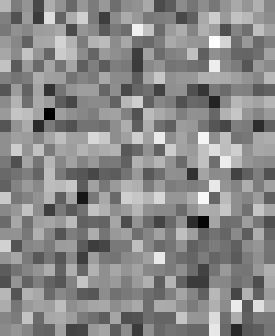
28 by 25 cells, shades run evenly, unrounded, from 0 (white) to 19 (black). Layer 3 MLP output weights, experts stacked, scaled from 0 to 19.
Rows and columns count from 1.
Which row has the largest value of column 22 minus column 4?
25
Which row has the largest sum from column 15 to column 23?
19
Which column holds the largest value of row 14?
2
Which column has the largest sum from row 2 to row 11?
13
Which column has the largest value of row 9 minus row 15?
20
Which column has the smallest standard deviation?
11
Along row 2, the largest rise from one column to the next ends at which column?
6
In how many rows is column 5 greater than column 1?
14
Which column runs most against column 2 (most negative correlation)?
5
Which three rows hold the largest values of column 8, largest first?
17, 22, 28
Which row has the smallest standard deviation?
7
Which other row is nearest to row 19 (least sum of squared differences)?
8
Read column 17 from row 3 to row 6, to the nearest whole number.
6 7 9 10
